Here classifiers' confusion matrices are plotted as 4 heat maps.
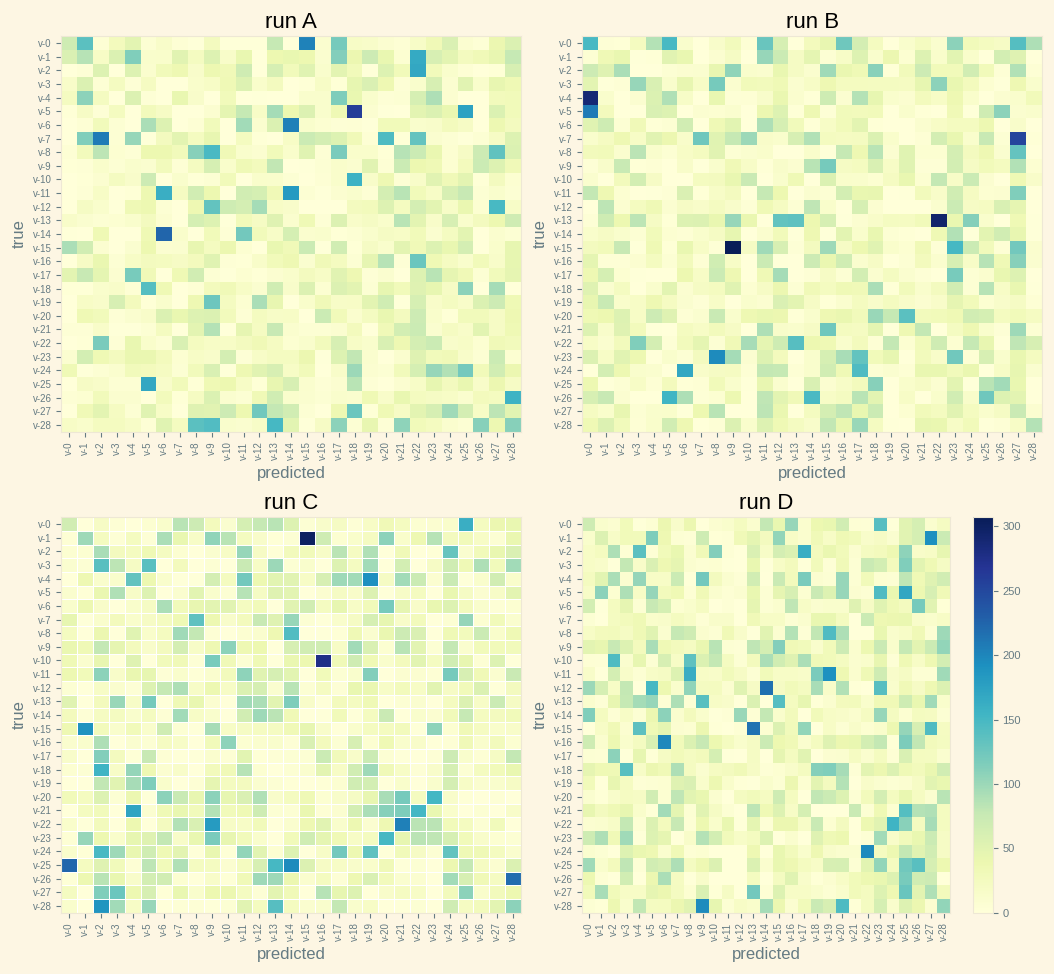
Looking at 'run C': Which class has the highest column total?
v-2
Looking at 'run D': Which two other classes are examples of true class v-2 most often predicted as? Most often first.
v-17, v-4
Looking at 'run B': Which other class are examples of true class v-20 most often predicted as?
v-18
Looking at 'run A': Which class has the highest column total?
v-22
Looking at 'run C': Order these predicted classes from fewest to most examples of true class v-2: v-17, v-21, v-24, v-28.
v-21, v-28, v-17, v-24
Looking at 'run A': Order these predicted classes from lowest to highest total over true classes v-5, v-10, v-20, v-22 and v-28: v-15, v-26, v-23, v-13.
v-15, v-26, v-23, v-13
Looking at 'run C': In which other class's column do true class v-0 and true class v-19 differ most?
v-25
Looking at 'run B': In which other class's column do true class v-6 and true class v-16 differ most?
v-27
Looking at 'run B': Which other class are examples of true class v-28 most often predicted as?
v-17
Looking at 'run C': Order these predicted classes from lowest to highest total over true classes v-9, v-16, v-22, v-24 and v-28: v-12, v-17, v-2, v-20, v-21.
v-20, v-12, v-17, v-21, v-2
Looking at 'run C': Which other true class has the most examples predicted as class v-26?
v-3
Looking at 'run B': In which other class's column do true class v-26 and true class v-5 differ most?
v-0
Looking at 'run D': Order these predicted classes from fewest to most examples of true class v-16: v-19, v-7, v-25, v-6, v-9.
v-7, v-19, v-9, v-25, v-6
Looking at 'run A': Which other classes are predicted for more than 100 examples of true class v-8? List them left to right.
v-9, v-17, v-27
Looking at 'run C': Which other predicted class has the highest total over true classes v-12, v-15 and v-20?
v-23
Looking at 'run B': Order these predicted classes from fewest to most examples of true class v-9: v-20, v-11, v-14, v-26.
v-11, v-26, v-20, v-14
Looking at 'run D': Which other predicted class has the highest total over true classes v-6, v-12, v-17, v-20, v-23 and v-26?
v-5
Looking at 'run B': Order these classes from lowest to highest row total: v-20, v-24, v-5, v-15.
v-5, v-24, v-20, v-15
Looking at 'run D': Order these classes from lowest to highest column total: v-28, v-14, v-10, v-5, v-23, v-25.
v-10, v-14, v-28, v-5, v-23, v-25
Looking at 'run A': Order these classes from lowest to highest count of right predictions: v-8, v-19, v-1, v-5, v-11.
v-5, v-19, v-11, v-1, v-8
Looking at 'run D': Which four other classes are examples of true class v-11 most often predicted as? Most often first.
v-19, v-8, v-18, v-28
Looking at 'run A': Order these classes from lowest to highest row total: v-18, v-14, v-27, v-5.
v-14, v-18, v-5, v-27
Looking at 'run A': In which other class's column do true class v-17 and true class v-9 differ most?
v-4
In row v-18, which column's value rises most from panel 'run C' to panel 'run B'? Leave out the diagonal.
v-25
